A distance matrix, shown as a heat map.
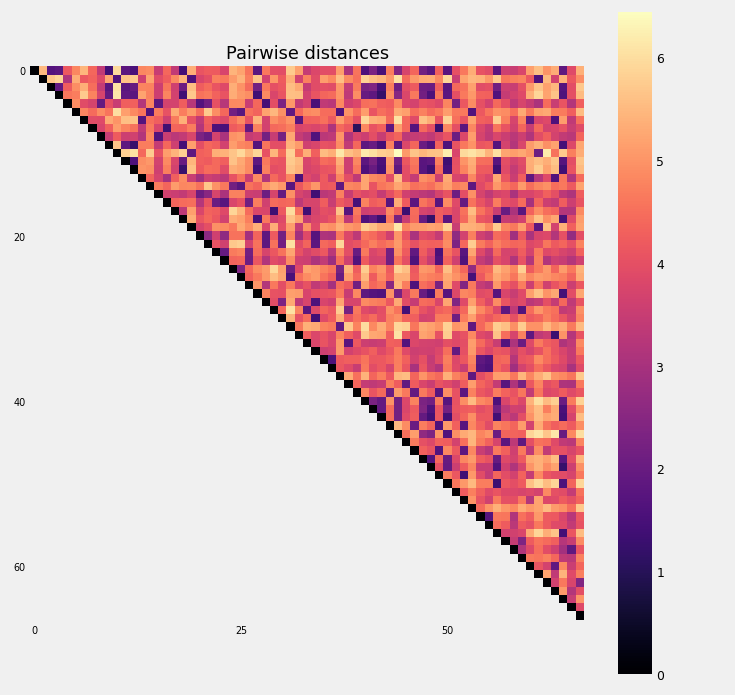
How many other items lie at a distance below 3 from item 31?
6
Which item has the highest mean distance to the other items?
10
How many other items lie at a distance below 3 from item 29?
6
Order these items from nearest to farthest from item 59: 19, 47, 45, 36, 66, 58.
45, 58, 36, 47, 66, 19
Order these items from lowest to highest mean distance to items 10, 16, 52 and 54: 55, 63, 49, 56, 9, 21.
49, 55, 63, 21, 9, 56
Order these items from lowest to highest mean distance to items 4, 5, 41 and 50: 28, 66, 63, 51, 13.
51, 28, 13, 63, 66
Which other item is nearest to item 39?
7
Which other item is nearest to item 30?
34
